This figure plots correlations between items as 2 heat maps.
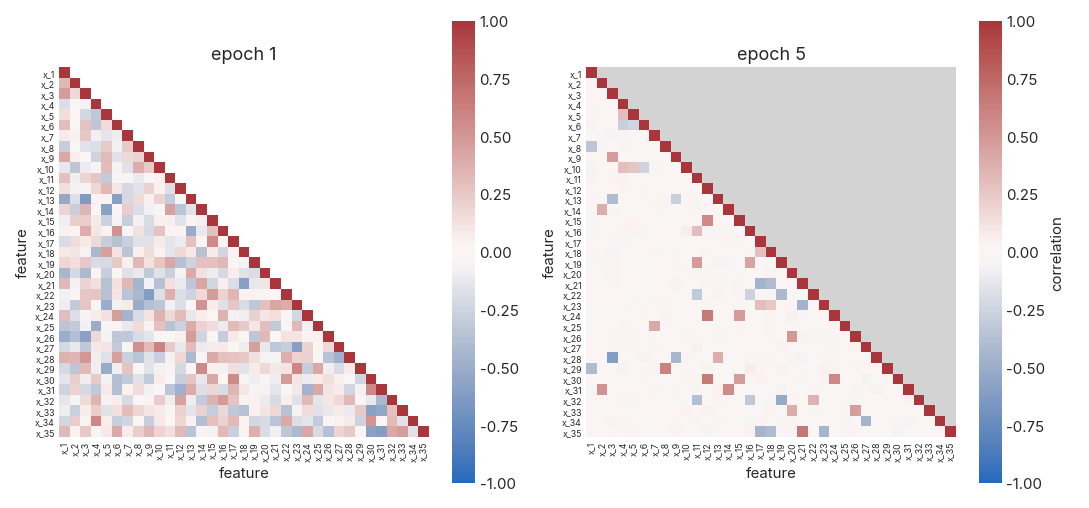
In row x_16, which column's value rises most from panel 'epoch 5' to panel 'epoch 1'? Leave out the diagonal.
x_32
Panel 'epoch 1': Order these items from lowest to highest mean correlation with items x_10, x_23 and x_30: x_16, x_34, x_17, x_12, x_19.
x_12, x_19, x_16, x_34, x_17
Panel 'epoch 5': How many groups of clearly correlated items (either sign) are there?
10
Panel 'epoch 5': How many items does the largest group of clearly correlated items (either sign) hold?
5
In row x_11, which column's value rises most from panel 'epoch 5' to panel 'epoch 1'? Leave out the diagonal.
x_22
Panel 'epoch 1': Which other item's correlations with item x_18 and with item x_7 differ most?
x_21
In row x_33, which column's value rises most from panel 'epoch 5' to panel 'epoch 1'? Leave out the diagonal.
x_35
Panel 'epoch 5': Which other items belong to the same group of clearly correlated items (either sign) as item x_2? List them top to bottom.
x_14, x_31
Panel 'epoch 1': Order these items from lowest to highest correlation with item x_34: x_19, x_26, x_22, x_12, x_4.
x_19, x_26, x_12, x_22, x_4
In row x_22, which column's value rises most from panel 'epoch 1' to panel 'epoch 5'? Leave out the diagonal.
x_9
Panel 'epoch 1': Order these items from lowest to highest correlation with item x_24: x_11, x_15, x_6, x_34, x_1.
x_34, x_15, x_11, x_1, x_6
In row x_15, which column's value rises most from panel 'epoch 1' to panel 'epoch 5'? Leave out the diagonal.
x_12
